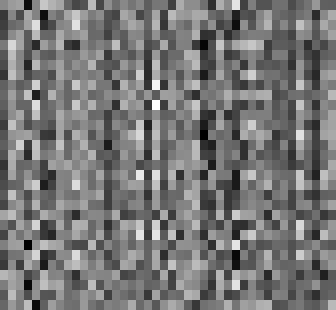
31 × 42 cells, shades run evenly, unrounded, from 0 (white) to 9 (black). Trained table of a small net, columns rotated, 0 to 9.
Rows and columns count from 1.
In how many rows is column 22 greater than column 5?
20
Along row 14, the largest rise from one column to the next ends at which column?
19
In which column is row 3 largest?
30
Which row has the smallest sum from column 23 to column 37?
22
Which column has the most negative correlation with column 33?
12
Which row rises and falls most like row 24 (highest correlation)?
18
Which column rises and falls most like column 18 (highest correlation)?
38
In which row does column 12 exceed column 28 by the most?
5
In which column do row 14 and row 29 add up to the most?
26
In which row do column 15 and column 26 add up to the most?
14
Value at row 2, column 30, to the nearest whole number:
8
